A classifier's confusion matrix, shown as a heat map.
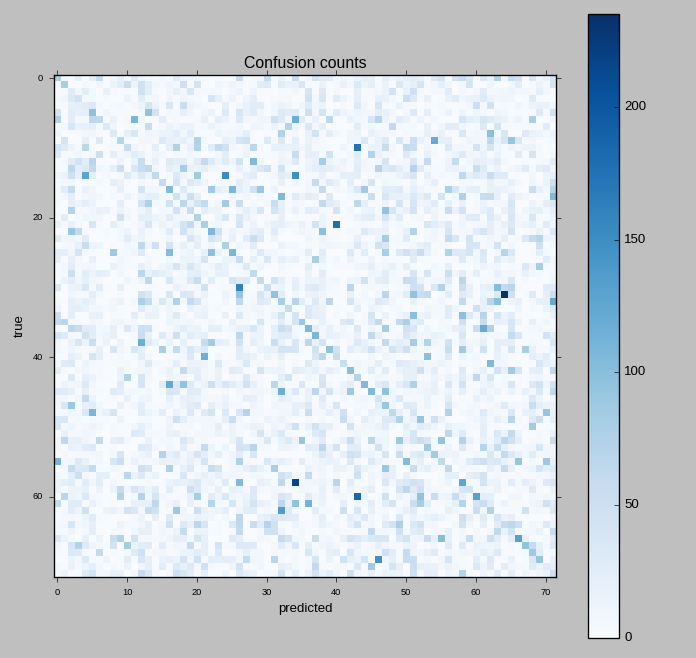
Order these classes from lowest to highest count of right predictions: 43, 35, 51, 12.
51, 12, 43, 35
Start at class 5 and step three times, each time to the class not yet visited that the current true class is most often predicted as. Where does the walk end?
24
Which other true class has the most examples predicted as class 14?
61
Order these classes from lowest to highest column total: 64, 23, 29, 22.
23, 29, 22, 64
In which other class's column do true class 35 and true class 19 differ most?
47
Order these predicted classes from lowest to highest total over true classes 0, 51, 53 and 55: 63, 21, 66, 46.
46, 21, 66, 63
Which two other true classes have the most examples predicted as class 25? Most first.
16, 49
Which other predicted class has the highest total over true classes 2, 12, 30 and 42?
26
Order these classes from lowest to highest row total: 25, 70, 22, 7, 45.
7, 70, 22, 45, 25
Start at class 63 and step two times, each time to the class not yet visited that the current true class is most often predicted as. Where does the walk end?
37
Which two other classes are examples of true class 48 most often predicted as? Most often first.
5, 70
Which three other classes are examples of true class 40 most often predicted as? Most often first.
21, 53, 38
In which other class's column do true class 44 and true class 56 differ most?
18
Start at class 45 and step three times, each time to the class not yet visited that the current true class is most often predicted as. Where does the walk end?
58
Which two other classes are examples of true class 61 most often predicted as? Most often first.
36, 34
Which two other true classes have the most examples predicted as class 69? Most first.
27, 23
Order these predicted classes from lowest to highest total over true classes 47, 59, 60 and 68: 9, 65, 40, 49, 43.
65, 49, 40, 9, 43
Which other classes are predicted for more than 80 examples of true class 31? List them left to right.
26, 51, 64
